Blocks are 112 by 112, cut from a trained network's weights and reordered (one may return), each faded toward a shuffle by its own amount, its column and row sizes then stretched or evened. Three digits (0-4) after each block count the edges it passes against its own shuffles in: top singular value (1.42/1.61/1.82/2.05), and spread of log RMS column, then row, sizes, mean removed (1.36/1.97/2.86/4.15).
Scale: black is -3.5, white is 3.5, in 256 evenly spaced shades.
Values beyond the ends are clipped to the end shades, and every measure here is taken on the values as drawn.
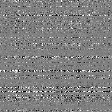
3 2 4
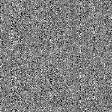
0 3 0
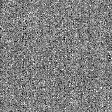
0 1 0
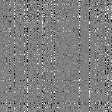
2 4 2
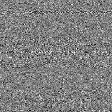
4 0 3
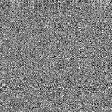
4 1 2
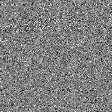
1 0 2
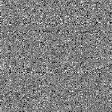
1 2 3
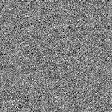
3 0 1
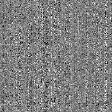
1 3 1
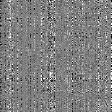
3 4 2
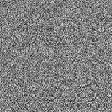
4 0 1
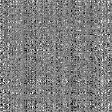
4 3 3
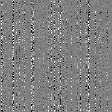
3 4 2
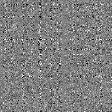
2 3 2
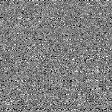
3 0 3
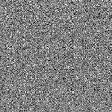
2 1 1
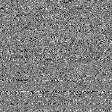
2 1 3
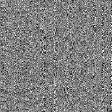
4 3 0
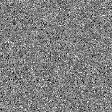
0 1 1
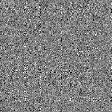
3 2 2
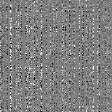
2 4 2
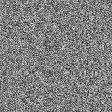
3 0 0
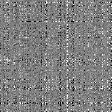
3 3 3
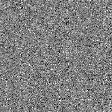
2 1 1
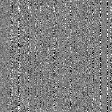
4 4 0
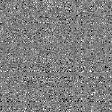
0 2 3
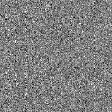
2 2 0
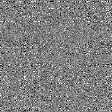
0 2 3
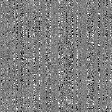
1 4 2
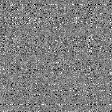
1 2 3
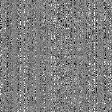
2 4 2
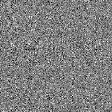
2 2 2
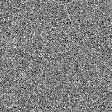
2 0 1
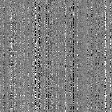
4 4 1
